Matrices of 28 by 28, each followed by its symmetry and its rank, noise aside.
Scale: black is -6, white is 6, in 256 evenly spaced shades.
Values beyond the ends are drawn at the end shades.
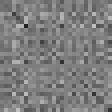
symmetric, rank three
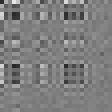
symmetric, rank one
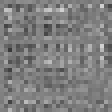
no symmetry, rank three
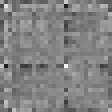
symmetric, rank two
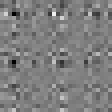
no symmetry, rank two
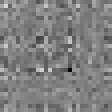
symmetric, rank three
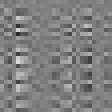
no symmetry, rank one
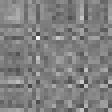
symmetric, rank two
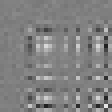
symmetric, rank one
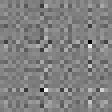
symmetric, rank two
